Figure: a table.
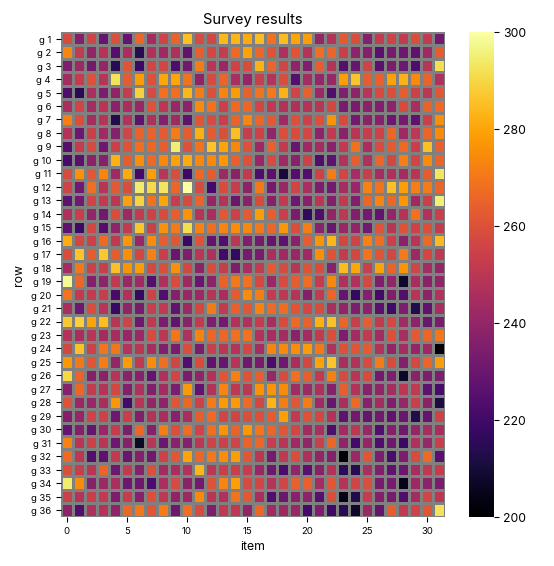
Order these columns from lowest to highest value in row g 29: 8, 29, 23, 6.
29, 23, 6, 8
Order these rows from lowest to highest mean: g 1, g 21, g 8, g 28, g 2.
g 21, g 2, g 28, g 8, g 1
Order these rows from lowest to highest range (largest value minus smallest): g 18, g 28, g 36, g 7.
g 18, g 7, g 28, g 36
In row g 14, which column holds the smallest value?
20
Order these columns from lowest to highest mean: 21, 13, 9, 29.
29, 21, 9, 13
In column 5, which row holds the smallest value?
g 28
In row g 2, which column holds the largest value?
15
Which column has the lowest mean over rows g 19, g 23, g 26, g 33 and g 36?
28
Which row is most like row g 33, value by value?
g 35
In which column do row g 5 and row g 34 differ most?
0
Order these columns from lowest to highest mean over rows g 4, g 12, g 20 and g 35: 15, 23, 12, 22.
23, 12, 22, 15
